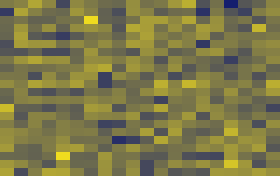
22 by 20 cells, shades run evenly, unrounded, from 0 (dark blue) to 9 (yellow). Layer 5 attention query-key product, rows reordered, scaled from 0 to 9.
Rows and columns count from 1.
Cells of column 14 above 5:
4
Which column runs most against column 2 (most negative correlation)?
1
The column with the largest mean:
7
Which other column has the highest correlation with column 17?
18
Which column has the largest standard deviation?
17
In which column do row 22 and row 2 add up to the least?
15
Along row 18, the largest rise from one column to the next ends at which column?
12
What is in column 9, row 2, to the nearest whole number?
2
